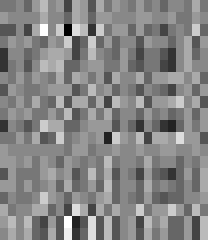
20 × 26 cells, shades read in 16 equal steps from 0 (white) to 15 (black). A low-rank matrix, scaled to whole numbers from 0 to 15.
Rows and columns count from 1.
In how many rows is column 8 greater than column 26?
8
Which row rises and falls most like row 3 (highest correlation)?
1
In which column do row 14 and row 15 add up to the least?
14
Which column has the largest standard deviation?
9
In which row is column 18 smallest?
18
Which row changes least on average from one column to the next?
13
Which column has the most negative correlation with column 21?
6
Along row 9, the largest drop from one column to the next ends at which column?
15
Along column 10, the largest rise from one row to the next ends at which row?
19
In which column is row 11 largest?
22
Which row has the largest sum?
11
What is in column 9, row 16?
5
